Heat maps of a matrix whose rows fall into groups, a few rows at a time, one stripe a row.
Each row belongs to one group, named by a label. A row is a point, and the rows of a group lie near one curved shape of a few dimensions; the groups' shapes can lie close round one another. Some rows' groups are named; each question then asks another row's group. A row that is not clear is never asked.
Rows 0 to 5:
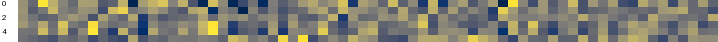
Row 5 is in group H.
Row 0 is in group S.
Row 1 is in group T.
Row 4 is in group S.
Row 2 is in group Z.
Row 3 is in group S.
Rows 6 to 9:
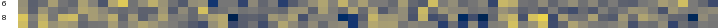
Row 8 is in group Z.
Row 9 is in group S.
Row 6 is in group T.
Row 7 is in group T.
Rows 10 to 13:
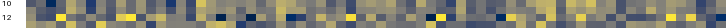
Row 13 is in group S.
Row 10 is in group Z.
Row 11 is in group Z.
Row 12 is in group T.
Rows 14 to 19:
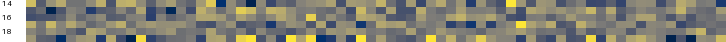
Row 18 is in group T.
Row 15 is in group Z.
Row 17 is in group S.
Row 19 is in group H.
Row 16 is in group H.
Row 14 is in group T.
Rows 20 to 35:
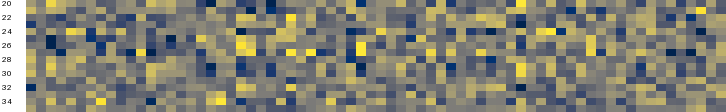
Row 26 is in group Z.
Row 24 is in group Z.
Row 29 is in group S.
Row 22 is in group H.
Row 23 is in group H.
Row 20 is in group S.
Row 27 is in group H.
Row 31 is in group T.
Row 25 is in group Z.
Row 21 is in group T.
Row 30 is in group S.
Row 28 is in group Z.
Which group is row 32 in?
H
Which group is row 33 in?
T
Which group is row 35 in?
T
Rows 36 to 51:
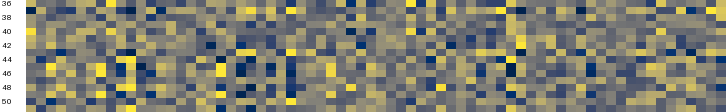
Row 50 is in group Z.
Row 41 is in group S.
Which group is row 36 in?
Z
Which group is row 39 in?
T
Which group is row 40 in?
Z
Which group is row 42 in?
S
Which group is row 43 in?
H
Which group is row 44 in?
T
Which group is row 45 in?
S
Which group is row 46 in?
S
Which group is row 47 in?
T
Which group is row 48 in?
T
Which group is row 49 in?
S
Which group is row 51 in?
T
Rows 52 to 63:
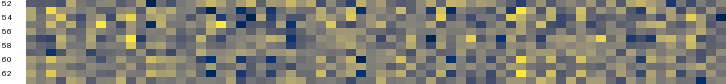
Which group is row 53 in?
S
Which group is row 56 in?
T
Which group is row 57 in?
T
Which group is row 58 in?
T
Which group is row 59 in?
Z
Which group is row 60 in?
S
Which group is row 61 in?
T
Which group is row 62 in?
S
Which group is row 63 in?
Z
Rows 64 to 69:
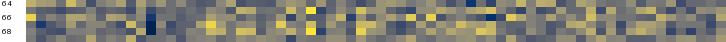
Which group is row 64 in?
S
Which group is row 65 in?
H
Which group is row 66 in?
Z
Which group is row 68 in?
H
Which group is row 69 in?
T
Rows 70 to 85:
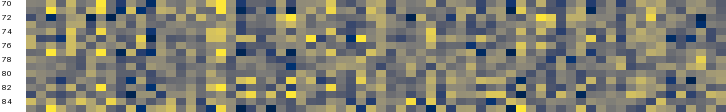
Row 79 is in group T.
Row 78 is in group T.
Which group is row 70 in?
S
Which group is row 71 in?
S
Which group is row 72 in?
Z
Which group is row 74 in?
S
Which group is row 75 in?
H
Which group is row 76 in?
S
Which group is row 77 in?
S
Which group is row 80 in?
T
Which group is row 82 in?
S
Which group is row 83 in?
H
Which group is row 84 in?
Z
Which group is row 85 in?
S
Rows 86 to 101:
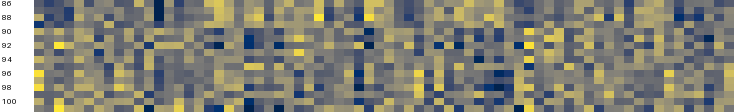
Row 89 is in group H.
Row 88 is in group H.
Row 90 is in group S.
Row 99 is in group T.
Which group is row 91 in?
Z
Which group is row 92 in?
S
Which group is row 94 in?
S
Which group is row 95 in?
Z
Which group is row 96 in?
Z
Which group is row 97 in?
Z
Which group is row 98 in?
Z
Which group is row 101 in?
S
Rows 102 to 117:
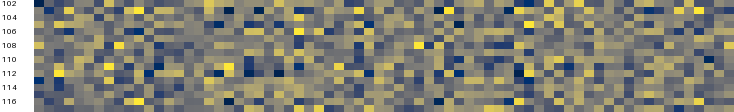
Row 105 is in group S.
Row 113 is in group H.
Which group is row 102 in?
H
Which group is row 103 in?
T
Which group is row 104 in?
Z
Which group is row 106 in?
H
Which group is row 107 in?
T
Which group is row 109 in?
Z
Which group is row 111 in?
S
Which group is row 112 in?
S
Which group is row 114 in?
Z
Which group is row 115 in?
H
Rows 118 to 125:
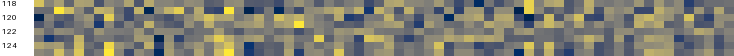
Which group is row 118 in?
S
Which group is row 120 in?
H
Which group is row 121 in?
Z
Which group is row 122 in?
T
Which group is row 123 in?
H
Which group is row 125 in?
S
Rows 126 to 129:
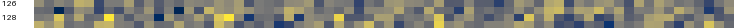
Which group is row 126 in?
Z
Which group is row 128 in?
S
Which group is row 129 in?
T
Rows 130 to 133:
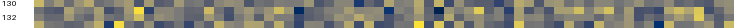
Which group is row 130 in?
Z
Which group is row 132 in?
T
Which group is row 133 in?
Z
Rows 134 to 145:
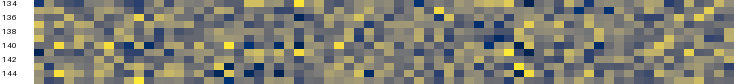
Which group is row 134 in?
H
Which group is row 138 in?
Z
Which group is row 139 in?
Z
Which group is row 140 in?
S
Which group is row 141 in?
H
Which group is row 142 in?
T
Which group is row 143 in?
T
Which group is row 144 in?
S
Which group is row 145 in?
T
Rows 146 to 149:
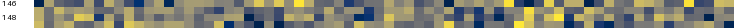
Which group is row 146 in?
H
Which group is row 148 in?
Z
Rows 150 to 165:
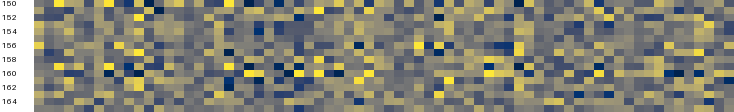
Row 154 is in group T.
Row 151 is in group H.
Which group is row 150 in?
S
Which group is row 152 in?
T
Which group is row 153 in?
T
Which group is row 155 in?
T
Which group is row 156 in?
Z
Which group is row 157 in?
T
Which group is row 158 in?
H
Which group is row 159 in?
S
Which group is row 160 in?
H
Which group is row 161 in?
T
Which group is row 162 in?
T
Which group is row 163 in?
T
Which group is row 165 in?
T
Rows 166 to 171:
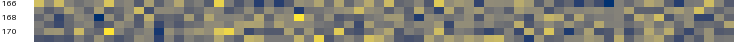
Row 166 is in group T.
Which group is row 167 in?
T
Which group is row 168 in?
Z
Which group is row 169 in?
Z
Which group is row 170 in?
S
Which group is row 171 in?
H
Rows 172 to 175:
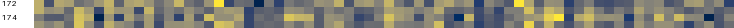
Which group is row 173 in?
S
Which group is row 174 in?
Z
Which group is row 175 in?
S
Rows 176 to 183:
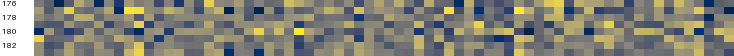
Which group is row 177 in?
T
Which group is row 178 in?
Z
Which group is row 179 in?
T
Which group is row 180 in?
H
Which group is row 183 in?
T
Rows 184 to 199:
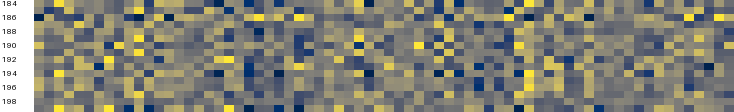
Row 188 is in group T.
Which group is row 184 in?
S
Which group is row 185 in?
T
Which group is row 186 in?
H
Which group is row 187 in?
S
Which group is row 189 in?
T
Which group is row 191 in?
T
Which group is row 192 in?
S
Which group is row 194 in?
S
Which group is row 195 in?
S
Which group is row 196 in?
S
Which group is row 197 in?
T
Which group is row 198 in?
T
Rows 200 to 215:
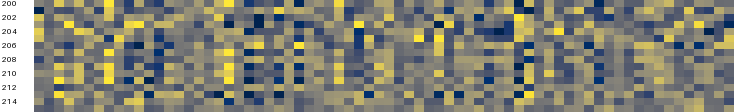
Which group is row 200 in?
S
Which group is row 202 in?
T
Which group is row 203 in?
T
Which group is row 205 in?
Z
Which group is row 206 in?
H
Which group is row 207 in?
S
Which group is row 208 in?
H
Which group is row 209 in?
S
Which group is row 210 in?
S
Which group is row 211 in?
S
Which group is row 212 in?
Z
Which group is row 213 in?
S
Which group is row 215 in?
T
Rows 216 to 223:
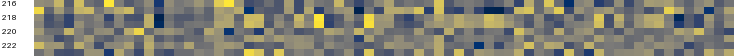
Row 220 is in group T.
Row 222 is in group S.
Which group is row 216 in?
S
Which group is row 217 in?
Z
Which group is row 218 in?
H
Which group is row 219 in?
H
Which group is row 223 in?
Z
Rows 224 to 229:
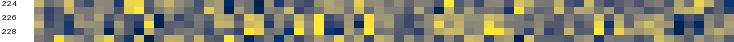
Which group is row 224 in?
T
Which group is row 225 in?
T
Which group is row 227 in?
H
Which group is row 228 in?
H
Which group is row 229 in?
S
